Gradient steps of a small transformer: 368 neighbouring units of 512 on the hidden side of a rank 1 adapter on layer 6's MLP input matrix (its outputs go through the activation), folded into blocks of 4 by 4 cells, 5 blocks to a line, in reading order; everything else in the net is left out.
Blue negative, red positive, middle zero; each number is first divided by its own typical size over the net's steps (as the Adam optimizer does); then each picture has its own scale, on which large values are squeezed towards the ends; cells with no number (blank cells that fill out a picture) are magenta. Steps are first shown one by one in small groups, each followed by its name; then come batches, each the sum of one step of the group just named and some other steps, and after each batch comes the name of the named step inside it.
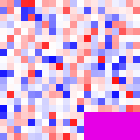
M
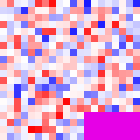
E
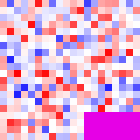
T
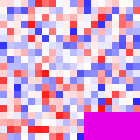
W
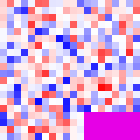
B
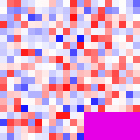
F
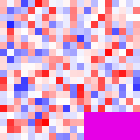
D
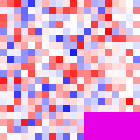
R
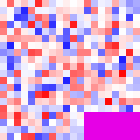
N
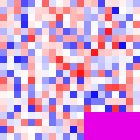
R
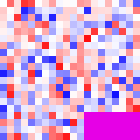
M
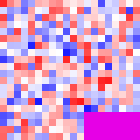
B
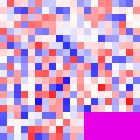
B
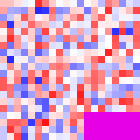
D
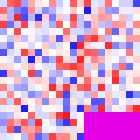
F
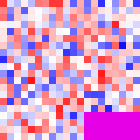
E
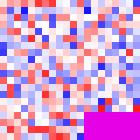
W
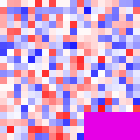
W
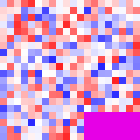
M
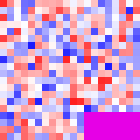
B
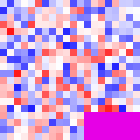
T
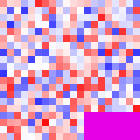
D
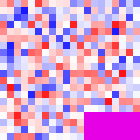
N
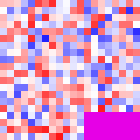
W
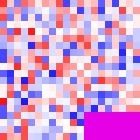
M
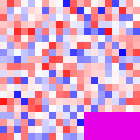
R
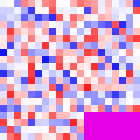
M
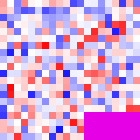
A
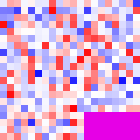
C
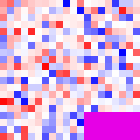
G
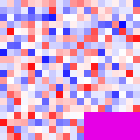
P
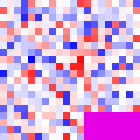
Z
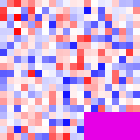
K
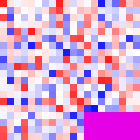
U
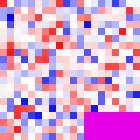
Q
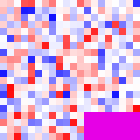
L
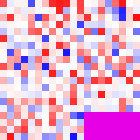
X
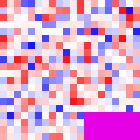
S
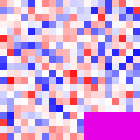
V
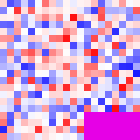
V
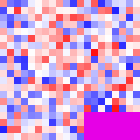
Q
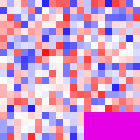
X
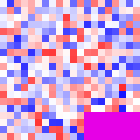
K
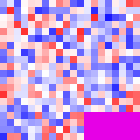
A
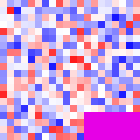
Z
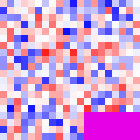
Q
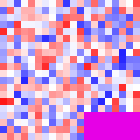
G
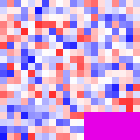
Z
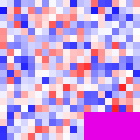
V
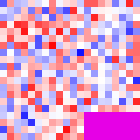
C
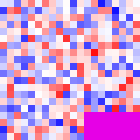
L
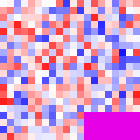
G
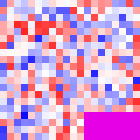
Z
